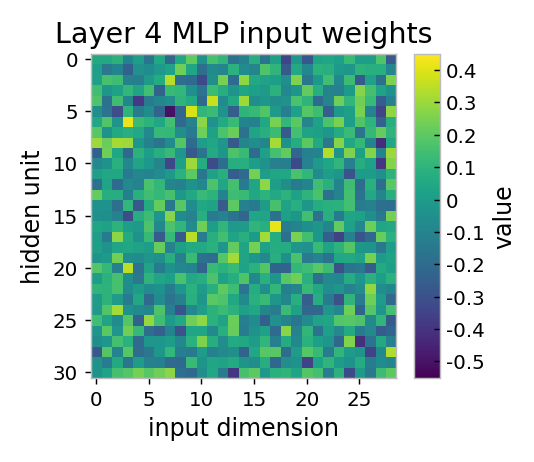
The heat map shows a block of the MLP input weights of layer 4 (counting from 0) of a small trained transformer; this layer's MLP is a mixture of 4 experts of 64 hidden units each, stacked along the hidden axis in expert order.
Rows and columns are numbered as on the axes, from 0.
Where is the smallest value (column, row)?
7, 5
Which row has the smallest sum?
29
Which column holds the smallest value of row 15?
3
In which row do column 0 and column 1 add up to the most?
8
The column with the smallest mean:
27
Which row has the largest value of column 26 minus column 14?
22
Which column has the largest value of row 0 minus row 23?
23
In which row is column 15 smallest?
9
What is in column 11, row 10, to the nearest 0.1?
-0.3
